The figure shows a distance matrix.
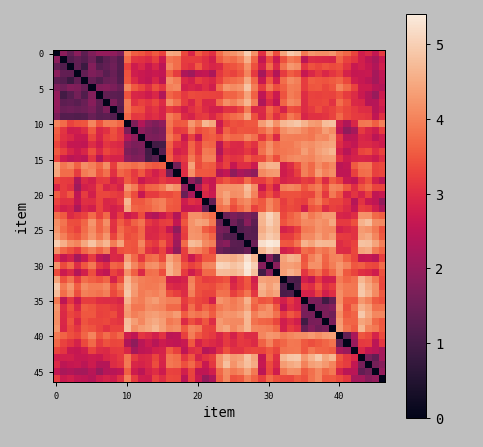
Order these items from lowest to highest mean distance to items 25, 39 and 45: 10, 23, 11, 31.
23, 11, 31, 10
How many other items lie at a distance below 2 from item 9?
9
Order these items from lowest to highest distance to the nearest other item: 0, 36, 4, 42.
4, 0, 36, 42
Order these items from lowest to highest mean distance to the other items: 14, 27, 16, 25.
14, 25, 16, 27
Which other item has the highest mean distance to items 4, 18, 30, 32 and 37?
27
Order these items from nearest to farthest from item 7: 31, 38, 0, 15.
0, 31, 15, 38
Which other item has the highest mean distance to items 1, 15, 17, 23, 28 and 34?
30
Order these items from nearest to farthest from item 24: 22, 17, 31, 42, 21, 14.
17, 14, 42, 22, 21, 31
